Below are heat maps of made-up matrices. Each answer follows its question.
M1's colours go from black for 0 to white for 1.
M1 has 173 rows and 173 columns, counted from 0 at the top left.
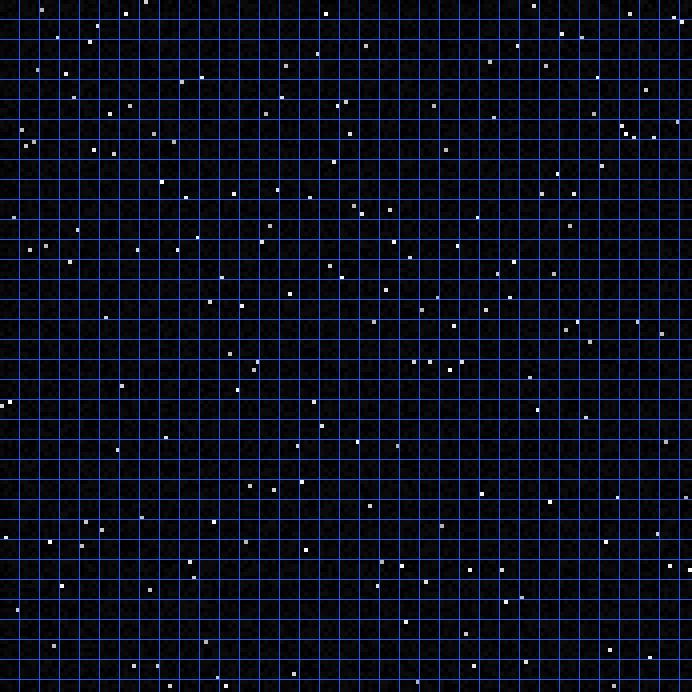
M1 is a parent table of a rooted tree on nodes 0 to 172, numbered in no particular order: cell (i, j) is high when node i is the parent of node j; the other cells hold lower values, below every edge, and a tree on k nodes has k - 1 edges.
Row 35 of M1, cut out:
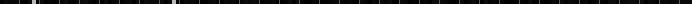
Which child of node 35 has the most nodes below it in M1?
8
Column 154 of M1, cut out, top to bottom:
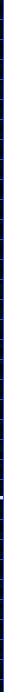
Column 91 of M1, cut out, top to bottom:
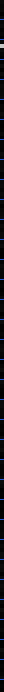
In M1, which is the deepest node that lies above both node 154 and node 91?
124
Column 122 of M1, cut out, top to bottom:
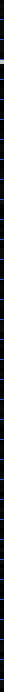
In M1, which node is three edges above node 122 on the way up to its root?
104
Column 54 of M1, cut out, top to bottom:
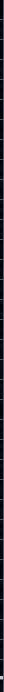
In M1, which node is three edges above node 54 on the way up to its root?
96
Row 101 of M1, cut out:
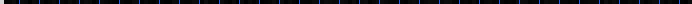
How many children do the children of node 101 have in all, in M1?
1
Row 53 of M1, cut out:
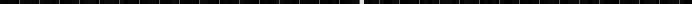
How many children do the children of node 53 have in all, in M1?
4
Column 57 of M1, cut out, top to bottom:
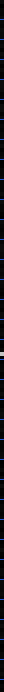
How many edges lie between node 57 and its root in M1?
3
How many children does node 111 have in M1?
2
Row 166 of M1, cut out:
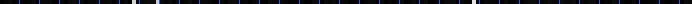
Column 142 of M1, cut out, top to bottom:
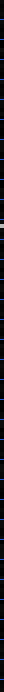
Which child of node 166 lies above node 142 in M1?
33
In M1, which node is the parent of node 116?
158
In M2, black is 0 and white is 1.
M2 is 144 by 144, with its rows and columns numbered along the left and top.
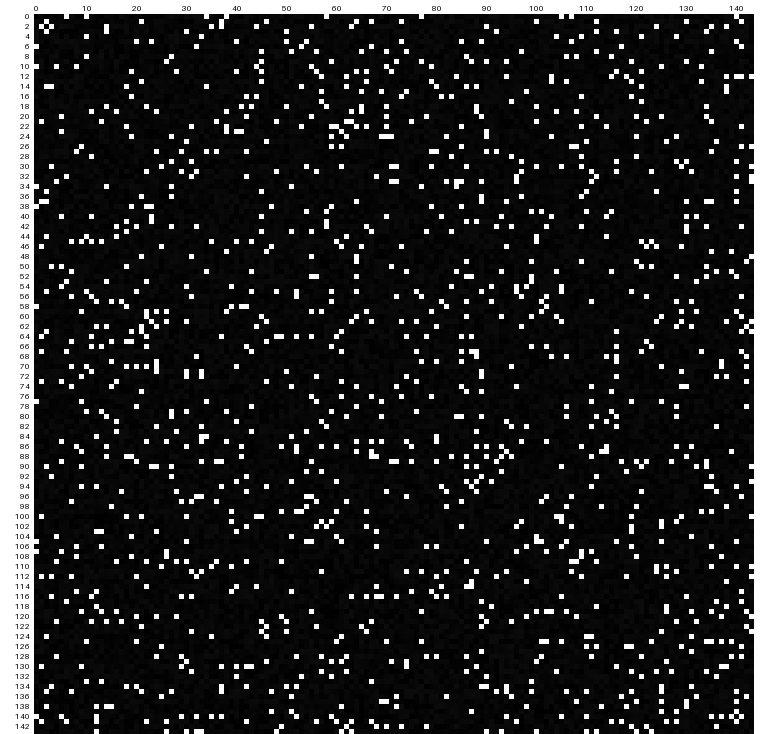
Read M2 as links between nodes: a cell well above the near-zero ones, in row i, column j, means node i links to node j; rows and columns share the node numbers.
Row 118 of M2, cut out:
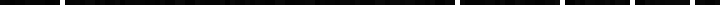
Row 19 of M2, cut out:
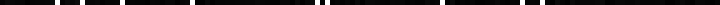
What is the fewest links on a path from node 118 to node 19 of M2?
4
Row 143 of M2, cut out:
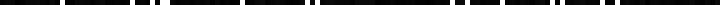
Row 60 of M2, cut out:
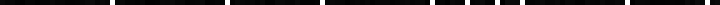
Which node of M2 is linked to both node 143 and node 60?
node 93
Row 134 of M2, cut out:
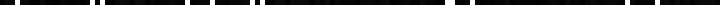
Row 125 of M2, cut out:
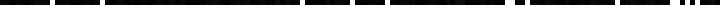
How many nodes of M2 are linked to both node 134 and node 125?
1
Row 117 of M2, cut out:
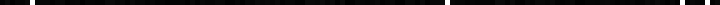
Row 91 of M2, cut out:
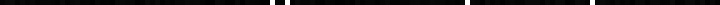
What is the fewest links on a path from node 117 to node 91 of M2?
4
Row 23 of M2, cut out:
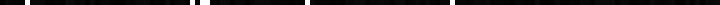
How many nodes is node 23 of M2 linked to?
6
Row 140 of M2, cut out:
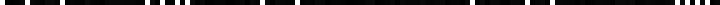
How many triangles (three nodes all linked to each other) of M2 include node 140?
8
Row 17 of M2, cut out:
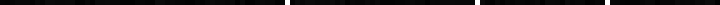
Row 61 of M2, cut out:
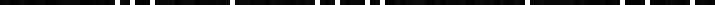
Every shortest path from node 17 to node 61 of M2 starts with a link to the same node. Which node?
node 121
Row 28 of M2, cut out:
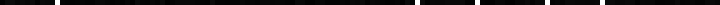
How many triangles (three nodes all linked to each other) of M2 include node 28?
0
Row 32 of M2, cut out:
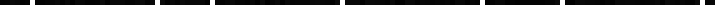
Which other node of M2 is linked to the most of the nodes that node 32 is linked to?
node 141
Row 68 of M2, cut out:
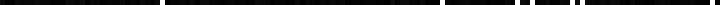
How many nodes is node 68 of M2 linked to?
7
